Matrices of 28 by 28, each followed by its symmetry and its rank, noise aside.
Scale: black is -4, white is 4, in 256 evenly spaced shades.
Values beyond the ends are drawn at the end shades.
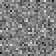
symmetric, rank eight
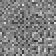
symmetric, rank eight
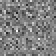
no symmetry, rank six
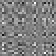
antisymmetric, rank four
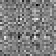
antisymmetric, rank four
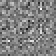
symmetric, rank four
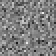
no symmetry, rank eight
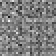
no symmetry, rank six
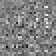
no symmetry, rank four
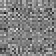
no symmetry, rank four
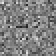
no symmetry, rank six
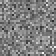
no symmetry, rank eight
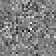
antisymmetric, rank eight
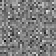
no symmetry, rank eight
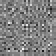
no symmetry, rank four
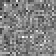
symmetric, rank six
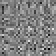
no symmetry, rank four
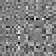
antisymmetric, rank four
